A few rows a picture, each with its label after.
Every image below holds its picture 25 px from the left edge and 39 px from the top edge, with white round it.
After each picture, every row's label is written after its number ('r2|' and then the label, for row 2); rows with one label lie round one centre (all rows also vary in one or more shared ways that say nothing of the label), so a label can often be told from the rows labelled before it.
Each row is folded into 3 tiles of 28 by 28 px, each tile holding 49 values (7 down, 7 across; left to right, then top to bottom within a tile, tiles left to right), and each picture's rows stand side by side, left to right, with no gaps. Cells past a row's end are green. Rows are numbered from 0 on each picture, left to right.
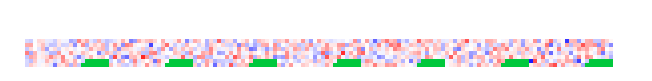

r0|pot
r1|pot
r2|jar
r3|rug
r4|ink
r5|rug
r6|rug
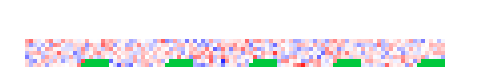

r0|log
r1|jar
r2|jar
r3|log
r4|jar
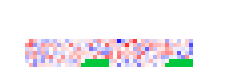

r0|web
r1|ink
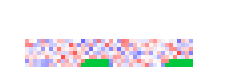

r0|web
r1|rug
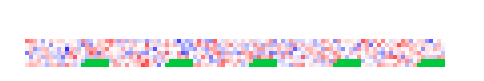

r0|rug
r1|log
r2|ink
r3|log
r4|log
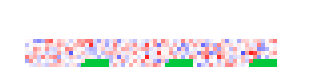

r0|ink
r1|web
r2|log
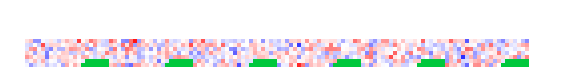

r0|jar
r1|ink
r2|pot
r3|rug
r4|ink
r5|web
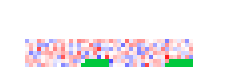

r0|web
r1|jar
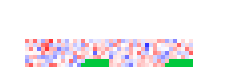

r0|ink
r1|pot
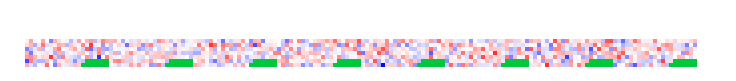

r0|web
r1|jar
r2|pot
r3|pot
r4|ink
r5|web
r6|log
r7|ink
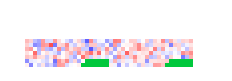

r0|jar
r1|web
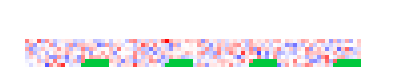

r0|log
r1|ink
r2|log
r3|log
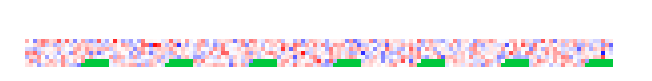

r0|rug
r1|rug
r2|web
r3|pot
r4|jar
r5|pot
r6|pot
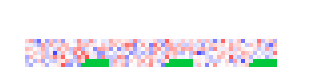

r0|jar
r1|rug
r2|web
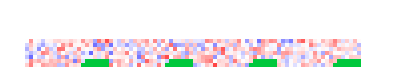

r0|web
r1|jar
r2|rug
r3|ink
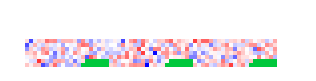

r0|ink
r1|ink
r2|log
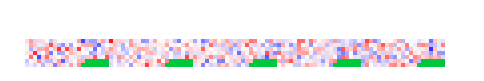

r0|web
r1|log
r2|ink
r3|ink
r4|web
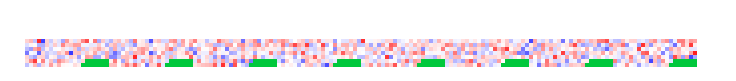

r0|log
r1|web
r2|rug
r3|pot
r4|log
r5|rug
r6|web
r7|pot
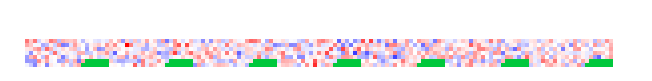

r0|log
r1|pot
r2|ink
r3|jar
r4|log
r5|web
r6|rug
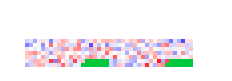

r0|jar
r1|log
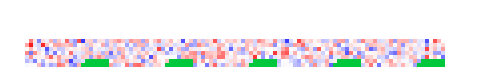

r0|pot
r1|log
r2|pot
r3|ink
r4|rug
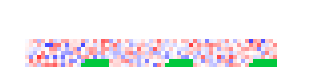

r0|rug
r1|web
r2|web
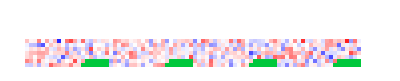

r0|log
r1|web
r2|web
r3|ink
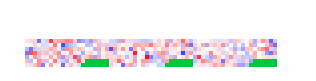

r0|rug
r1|pot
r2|pot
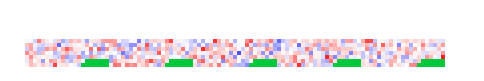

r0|web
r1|log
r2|ink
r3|rug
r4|web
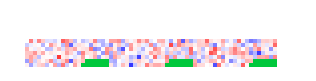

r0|jar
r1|jar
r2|web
